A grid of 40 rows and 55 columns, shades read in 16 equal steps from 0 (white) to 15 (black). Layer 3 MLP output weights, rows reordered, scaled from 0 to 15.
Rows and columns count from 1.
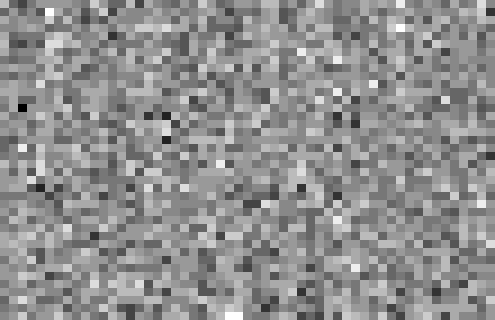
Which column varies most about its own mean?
38
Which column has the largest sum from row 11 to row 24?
13
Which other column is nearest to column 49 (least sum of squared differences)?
9
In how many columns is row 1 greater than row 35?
24
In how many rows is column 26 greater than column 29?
19
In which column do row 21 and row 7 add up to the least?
34
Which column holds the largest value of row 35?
6
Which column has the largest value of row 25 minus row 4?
45
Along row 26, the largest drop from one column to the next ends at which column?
30
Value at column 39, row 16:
7
